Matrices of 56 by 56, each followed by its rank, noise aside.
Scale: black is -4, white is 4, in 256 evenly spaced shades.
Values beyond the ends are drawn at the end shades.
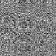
six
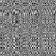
three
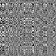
three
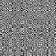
three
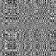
three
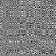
four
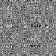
six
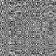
six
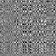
three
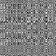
four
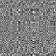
five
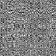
six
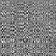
four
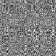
five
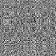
six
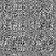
six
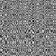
five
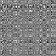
four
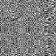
six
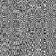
six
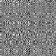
four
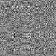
six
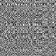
five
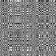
three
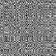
five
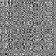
five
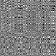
four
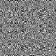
six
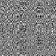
six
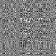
five
